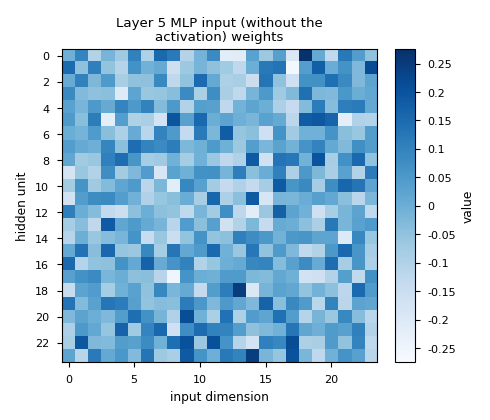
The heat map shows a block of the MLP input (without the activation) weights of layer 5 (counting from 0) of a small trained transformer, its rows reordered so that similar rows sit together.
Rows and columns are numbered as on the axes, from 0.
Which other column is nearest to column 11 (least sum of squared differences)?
1
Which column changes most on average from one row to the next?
14
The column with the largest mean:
16
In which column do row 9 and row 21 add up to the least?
0
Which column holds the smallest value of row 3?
4
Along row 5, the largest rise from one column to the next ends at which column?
8
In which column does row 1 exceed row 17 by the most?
19
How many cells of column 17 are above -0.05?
17
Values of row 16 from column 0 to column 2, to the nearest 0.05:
0.15 -0.1 -0.05
